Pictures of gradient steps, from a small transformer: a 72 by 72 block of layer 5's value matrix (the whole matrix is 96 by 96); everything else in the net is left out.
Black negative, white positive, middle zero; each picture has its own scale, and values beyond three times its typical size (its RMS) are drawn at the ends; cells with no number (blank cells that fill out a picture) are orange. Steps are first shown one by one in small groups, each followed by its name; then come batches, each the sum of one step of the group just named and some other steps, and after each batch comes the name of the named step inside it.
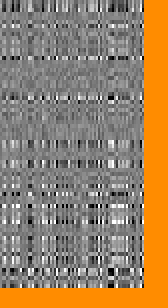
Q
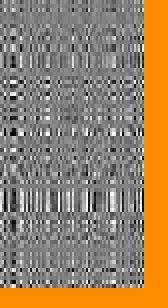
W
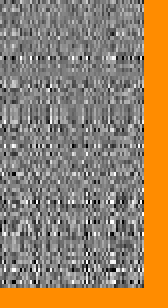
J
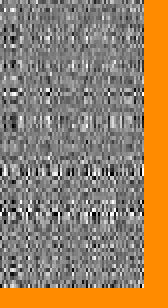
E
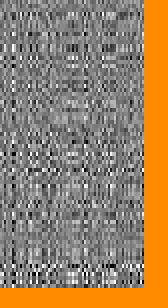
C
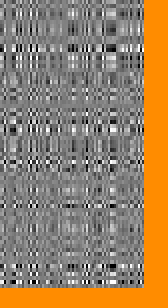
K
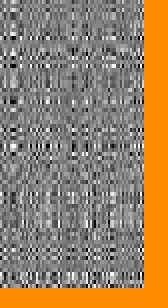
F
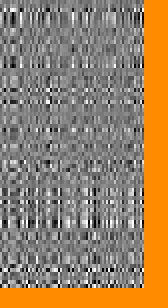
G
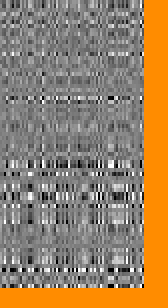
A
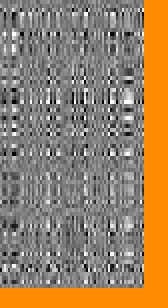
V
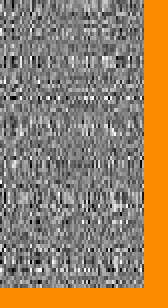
W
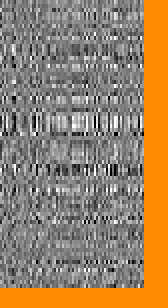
W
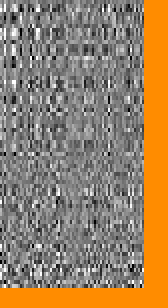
G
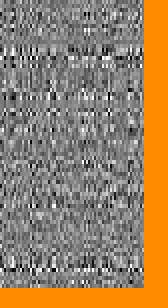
K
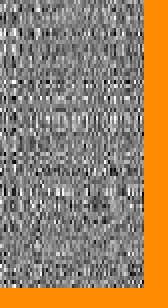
W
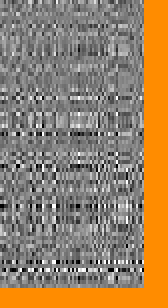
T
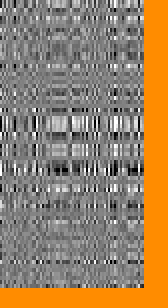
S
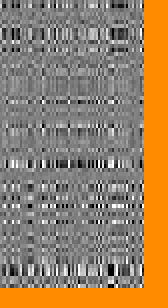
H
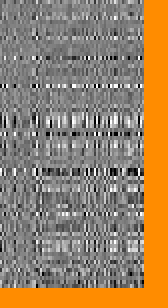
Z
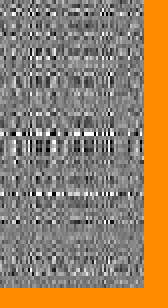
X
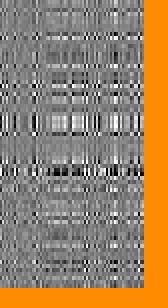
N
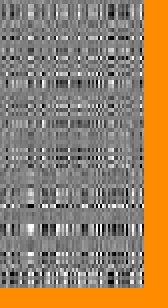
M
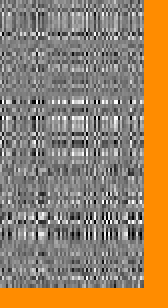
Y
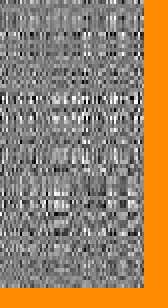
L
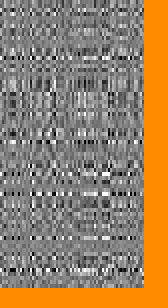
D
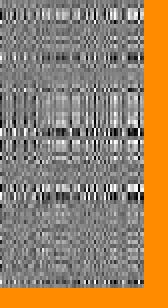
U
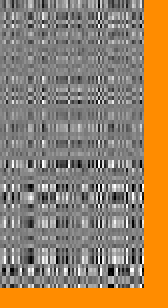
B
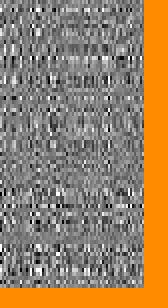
M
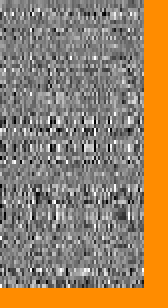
U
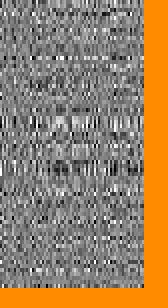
S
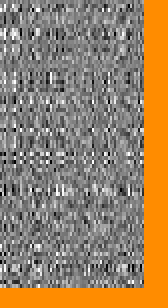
L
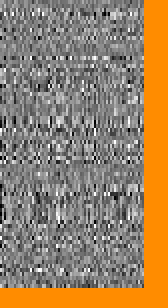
U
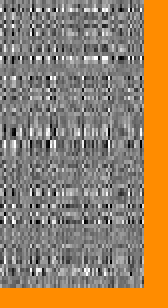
X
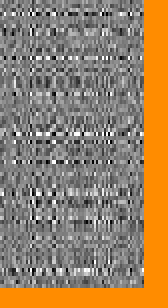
X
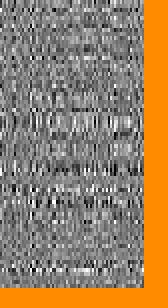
S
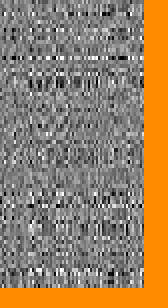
M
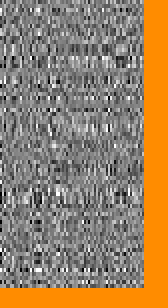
S
